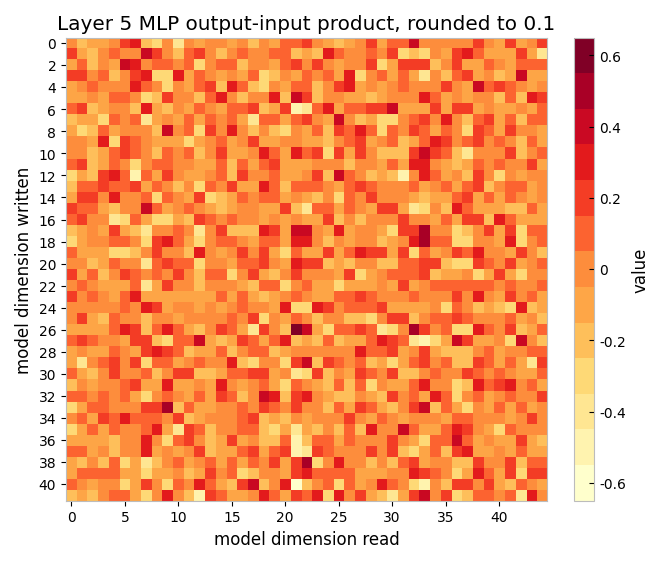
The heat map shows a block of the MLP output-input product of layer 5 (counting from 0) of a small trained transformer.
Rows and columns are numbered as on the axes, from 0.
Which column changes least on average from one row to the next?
13
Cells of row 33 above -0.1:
30
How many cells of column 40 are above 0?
8
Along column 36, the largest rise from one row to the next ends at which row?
27
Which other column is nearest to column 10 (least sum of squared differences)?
39
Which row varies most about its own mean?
26
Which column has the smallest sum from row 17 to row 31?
7
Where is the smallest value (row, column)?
40, 21
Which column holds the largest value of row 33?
9
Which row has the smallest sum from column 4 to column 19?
16
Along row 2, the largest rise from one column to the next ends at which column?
5
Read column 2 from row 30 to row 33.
-0.2 -0.1 0 0.1
